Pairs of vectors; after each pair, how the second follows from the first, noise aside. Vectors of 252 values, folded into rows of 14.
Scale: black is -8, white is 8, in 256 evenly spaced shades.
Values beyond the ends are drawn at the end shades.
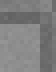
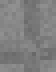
wrapped around, shrunk.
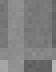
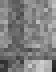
negated, scaled up.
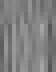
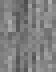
wrapped around.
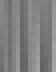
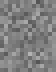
shuffled.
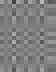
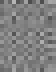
negated.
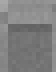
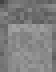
negated.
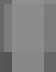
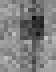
wrapped around, scaled up.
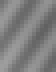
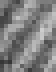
negated, scaled up.
